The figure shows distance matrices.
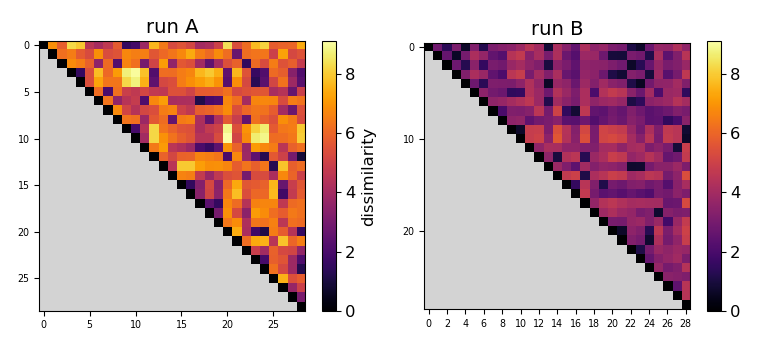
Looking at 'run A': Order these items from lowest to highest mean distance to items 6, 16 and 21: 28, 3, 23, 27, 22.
22, 27, 28, 23, 3
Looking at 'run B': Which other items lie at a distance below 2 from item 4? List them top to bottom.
0, 2, 6, 13, 22, 23
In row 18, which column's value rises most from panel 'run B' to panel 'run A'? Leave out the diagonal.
25
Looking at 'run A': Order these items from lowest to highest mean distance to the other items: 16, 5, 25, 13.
5, 16, 25, 13
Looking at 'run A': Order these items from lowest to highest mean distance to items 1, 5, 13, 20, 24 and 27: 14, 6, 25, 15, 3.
3, 25, 14, 15, 6
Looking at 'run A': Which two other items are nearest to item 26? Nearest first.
16, 15
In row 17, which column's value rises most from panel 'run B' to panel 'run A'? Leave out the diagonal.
12
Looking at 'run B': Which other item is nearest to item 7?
16
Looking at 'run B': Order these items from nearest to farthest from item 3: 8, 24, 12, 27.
24, 8, 27, 12
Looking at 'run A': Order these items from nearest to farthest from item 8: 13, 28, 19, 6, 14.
14, 6, 19, 28, 13
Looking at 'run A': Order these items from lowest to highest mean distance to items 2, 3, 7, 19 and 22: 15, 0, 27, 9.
27, 15, 0, 9
